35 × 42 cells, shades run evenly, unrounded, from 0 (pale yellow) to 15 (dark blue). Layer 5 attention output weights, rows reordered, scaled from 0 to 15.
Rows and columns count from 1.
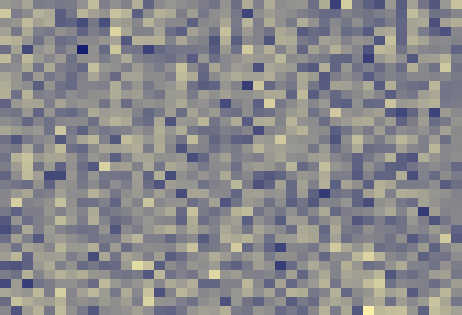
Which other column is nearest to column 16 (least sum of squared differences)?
5
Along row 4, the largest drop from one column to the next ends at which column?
11
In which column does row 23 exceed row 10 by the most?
34
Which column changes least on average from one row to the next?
7
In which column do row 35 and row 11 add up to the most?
2
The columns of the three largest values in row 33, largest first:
15, 38, 32
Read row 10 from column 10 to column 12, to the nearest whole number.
8 5 8
